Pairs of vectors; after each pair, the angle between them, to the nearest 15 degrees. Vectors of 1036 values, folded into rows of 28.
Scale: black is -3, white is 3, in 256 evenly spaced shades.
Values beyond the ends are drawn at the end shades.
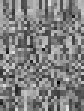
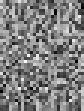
105 degrees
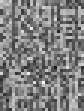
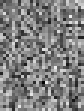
150 degrees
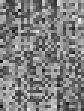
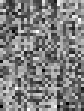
15 degrees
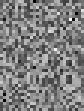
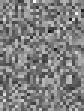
165 degrees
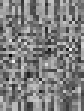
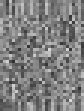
135 degrees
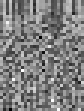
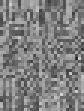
75 degrees
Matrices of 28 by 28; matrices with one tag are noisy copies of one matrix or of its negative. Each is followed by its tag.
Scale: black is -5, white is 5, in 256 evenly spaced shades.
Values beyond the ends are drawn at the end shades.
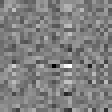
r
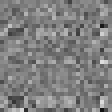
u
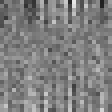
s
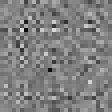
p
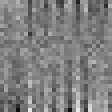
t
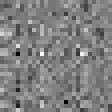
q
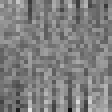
t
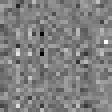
q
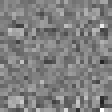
u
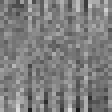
t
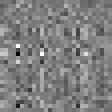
q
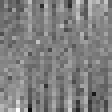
t
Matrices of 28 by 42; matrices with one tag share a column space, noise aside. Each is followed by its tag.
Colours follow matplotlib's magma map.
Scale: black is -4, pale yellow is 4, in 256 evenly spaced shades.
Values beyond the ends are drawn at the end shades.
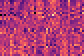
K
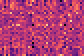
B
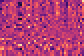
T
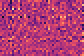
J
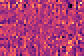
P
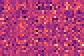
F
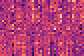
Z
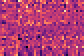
P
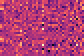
F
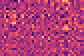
J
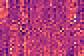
Z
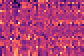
P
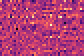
J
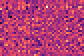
F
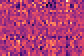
P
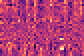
T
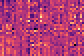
Z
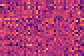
F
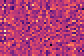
F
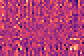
T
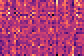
K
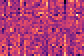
K
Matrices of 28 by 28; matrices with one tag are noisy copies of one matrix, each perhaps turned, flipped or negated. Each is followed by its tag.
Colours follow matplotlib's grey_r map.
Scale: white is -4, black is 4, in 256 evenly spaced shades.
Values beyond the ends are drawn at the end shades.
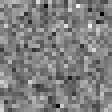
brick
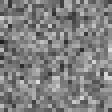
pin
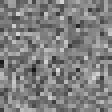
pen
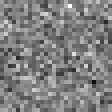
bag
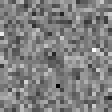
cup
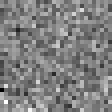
bag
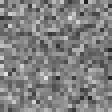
pin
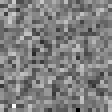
pin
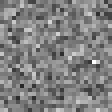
cup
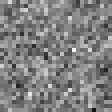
bag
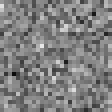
pen
